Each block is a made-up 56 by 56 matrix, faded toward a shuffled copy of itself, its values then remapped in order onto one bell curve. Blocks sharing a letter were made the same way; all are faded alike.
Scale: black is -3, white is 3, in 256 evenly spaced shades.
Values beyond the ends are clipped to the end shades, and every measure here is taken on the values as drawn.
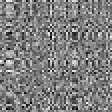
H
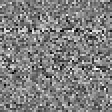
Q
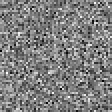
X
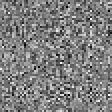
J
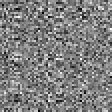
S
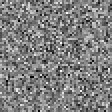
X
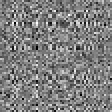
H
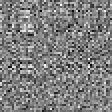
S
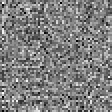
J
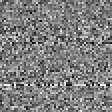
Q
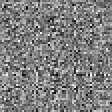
J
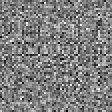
J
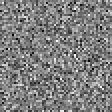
X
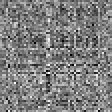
S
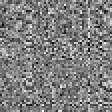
J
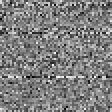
Q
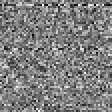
Q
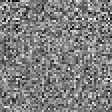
J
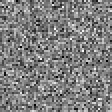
X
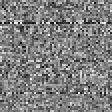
Q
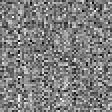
J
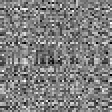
H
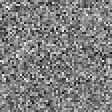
X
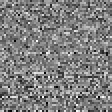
Q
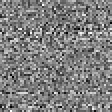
Q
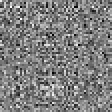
S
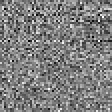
S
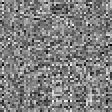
S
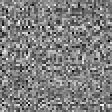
S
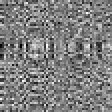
H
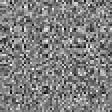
S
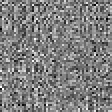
S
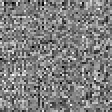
J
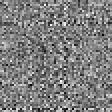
J
